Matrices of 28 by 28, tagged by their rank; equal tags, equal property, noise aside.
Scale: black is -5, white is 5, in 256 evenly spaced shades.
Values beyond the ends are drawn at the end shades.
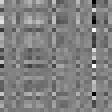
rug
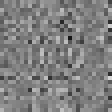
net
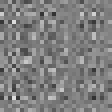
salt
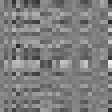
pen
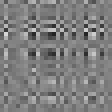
rug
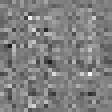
net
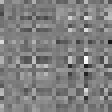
pen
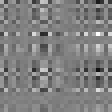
rug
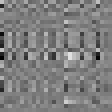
pen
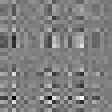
rug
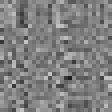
net
